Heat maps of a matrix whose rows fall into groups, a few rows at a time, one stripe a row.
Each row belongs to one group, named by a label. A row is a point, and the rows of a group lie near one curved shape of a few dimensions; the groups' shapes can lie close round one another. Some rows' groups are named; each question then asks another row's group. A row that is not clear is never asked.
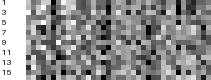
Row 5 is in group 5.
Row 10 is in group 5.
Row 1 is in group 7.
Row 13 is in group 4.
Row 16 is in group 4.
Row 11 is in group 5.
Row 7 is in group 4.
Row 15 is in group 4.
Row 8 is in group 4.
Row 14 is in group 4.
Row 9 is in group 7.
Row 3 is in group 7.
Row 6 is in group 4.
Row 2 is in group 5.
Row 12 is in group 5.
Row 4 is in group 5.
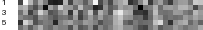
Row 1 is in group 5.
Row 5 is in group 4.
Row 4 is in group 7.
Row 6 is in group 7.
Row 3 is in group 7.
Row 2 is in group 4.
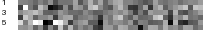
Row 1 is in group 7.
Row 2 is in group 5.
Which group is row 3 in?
5
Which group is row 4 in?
4
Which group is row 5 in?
7
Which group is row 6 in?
4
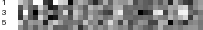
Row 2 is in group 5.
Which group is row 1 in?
7
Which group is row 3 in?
4
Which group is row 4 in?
5
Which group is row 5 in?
7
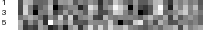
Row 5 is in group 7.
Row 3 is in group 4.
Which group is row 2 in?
4
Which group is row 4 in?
4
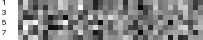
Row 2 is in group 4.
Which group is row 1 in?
4
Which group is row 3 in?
7
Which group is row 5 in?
5
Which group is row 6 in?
5
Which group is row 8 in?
5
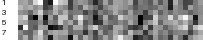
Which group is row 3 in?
7
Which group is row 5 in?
4
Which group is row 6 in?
5
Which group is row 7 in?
7
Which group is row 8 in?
7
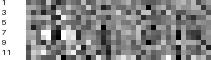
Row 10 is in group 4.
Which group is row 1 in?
5
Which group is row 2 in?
4
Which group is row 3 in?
7
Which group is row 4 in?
7
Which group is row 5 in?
7
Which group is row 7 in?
7
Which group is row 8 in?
7
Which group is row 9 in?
4
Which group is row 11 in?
5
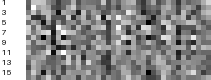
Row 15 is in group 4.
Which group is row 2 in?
5
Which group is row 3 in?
7
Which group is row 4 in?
5
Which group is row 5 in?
4
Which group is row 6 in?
7
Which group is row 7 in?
7
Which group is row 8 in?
4
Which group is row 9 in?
7
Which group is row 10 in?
5
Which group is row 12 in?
4
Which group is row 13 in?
4
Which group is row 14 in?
4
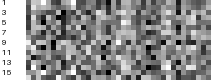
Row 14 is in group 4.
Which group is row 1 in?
5
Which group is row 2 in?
5
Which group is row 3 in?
4
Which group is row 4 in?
5
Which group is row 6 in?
4
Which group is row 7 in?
4
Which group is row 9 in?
7
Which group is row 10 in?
4
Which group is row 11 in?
4
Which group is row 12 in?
5
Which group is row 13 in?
4
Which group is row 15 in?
5
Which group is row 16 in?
7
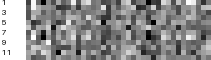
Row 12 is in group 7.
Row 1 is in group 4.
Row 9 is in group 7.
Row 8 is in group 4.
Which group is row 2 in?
5
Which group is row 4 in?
4
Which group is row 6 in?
7
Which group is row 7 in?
4
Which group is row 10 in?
5
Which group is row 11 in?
7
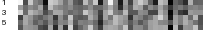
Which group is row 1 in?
7
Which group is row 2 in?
7
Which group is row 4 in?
4
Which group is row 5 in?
4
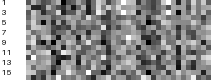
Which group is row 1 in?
4
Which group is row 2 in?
5
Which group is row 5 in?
4
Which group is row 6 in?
5
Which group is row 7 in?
5
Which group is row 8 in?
7
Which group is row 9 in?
4
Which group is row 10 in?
4
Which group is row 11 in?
7
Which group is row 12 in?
5
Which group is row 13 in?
7
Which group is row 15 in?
4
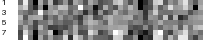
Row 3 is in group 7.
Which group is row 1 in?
4
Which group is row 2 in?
4
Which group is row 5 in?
7
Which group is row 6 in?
5
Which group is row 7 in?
4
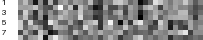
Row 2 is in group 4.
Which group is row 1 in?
4
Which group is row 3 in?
4
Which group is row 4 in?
4
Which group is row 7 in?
5
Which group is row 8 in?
7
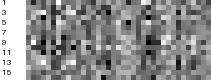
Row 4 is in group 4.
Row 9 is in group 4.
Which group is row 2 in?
4
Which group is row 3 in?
5
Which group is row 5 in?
7
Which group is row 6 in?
7
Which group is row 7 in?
7
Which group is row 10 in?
5
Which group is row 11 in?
4
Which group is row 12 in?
5
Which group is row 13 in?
5
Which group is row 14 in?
7
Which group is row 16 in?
5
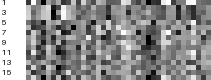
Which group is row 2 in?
7
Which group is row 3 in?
7
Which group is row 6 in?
5
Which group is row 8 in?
4
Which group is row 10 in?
7
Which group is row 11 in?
5
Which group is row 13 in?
5
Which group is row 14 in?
5
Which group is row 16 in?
4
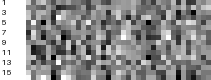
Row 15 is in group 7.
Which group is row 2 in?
5
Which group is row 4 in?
7
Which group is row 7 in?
4
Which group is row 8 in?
4
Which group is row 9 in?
4
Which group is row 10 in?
5
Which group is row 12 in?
4
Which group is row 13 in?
7
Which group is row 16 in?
7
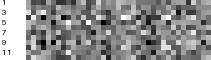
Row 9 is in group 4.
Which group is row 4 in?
4
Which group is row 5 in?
4
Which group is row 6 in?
5
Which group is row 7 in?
7
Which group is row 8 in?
5
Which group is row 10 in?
4
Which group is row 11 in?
5
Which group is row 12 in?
5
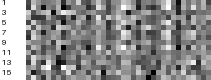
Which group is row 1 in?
4
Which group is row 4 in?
5
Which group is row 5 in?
4
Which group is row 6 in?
7
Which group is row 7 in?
4
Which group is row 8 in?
4
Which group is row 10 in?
4
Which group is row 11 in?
7
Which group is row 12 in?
5
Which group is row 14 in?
7
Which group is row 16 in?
4
